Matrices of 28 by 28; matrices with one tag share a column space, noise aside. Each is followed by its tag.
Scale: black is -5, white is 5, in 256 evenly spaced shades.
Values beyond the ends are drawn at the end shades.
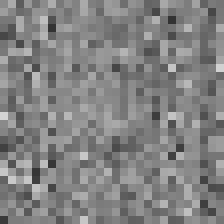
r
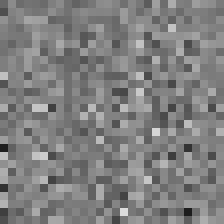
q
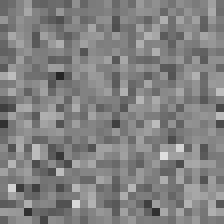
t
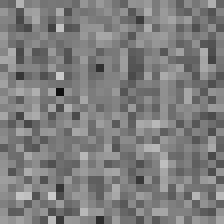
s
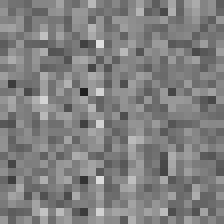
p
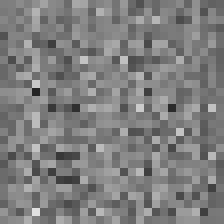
q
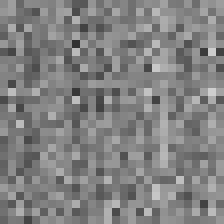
p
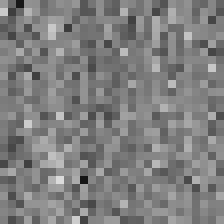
r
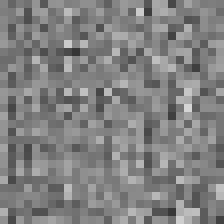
p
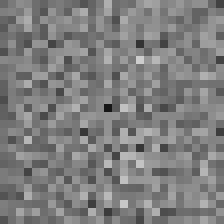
q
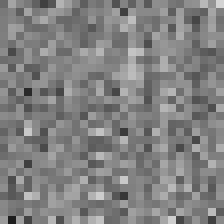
s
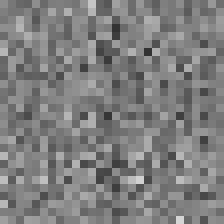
r
